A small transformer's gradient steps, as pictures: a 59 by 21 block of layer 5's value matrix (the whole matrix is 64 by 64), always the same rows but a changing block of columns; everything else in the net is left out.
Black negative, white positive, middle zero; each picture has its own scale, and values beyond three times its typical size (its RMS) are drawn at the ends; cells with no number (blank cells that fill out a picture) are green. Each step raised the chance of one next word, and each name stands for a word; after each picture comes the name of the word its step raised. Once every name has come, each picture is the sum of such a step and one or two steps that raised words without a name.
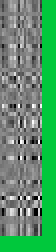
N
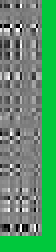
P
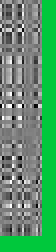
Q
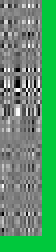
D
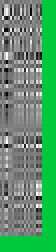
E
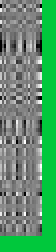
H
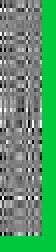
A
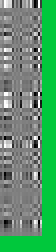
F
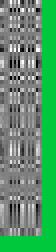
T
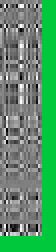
P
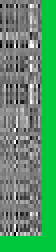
D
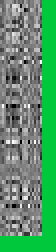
Q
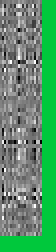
E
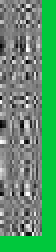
H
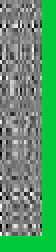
P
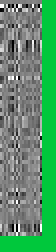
P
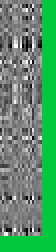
A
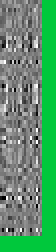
A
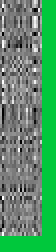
D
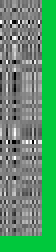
H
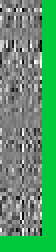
T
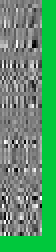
T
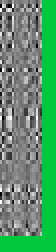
D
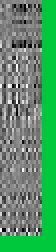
D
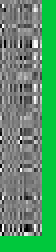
P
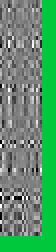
A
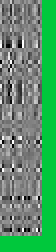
E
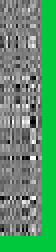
N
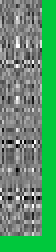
E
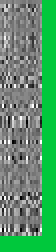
N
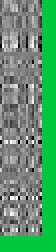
N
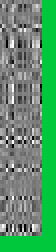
P
